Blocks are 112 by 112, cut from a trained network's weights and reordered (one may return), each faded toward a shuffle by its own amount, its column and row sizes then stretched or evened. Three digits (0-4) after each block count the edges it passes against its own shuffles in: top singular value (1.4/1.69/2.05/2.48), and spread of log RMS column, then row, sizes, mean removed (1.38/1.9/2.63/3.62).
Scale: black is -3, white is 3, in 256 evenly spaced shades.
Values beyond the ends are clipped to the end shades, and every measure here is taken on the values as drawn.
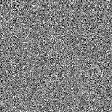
2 2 1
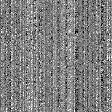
4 3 0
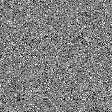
0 0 2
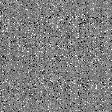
0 1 2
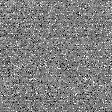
1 0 1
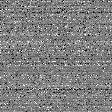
2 0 3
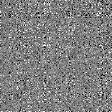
1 3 3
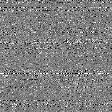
1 1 4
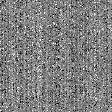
2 2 0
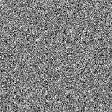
2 1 0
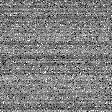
3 0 1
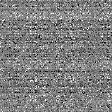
3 2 2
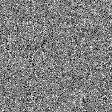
1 1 0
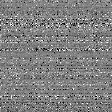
2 1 4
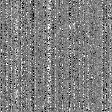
3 4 0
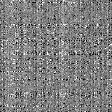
3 1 3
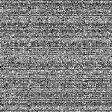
4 1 0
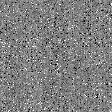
0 1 2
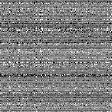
4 2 4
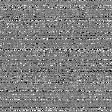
2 0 4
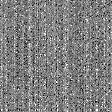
3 2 1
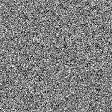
1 0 0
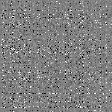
0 3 3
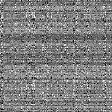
4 3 0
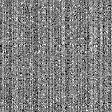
4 0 2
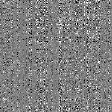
0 4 3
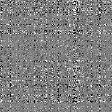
1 4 4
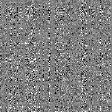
0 4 3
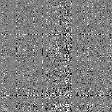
2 4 3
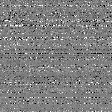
1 0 4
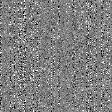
0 4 0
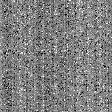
2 1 1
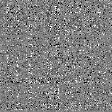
0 3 3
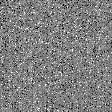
0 0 1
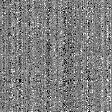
3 3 1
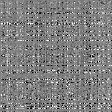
3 2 4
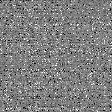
1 1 2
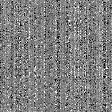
3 3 1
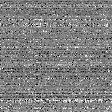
3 0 4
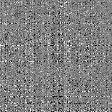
2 2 3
